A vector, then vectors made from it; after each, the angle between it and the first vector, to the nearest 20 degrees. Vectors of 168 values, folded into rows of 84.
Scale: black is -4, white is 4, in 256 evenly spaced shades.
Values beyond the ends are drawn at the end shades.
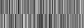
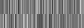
20 degrees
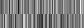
20 degrees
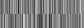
20 degrees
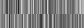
60 degrees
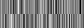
140 degrees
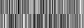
20 degrees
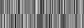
40 degrees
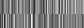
60 degrees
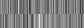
140 degrees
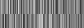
160 degrees
